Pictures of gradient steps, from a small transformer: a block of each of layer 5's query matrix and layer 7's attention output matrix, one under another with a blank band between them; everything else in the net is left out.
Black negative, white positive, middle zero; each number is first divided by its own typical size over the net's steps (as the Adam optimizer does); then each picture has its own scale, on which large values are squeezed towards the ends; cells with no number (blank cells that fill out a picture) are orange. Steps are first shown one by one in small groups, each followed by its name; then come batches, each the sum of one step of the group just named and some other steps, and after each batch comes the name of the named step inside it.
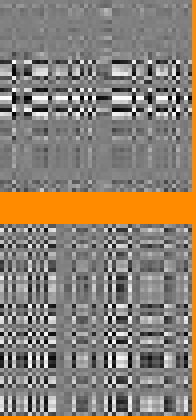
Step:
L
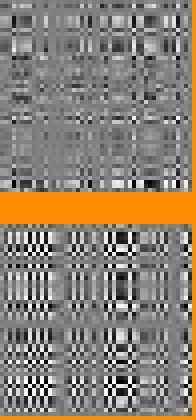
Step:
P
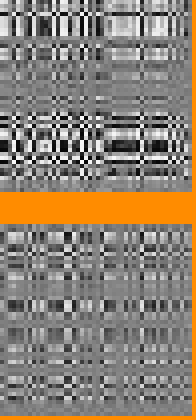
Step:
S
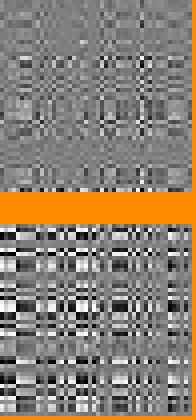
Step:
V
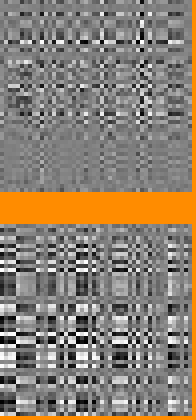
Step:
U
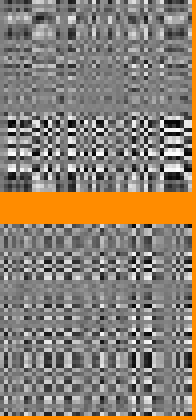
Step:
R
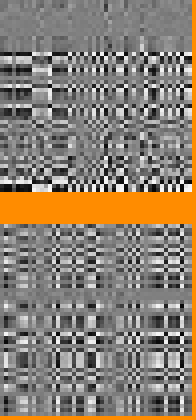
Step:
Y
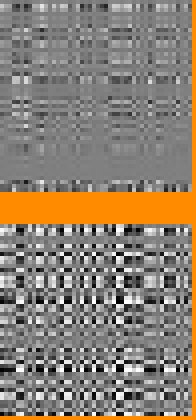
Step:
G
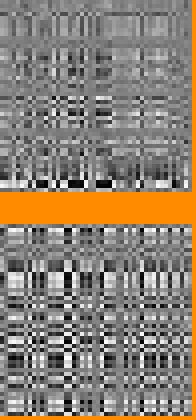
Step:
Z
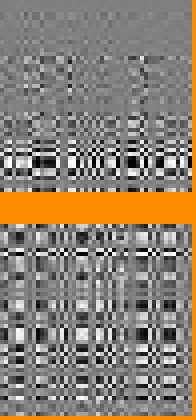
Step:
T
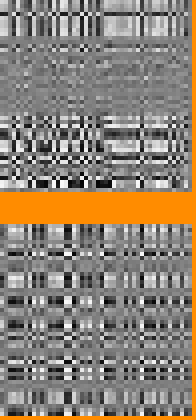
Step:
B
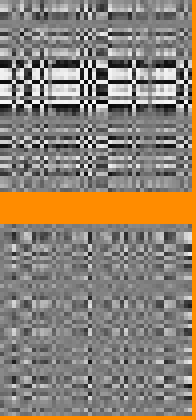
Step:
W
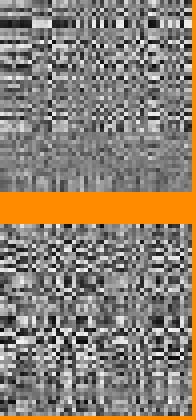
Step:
U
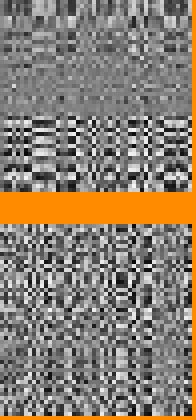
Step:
V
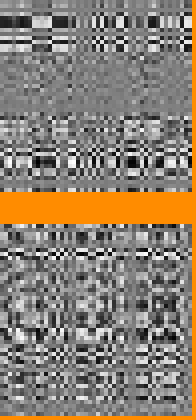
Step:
T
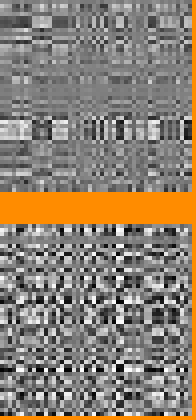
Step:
G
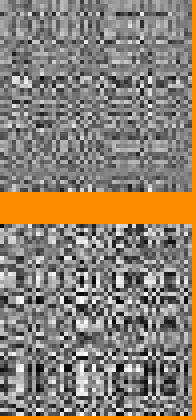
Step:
G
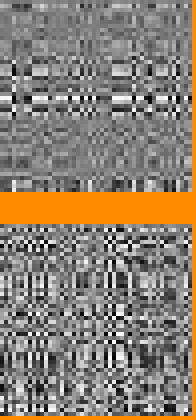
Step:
L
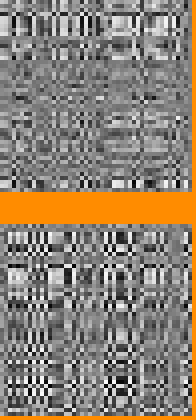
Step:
P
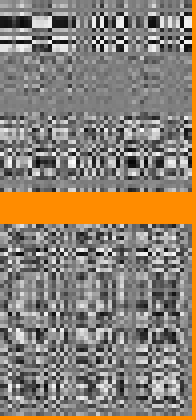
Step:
T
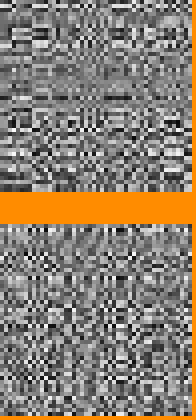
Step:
R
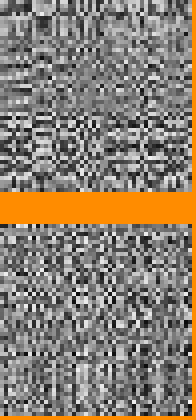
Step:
S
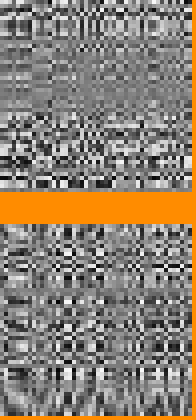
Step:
B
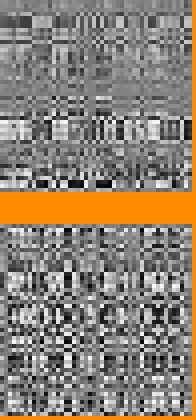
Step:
Z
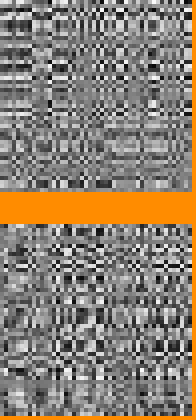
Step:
B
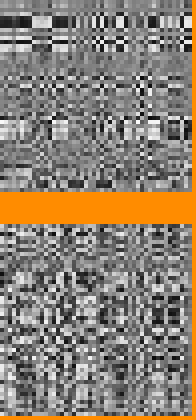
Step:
Z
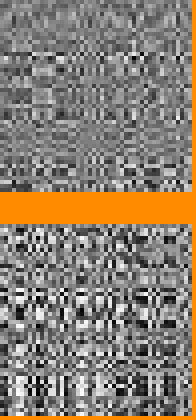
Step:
P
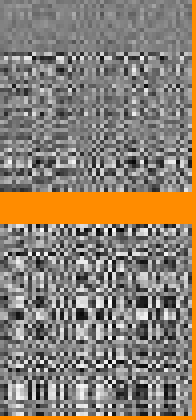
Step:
T
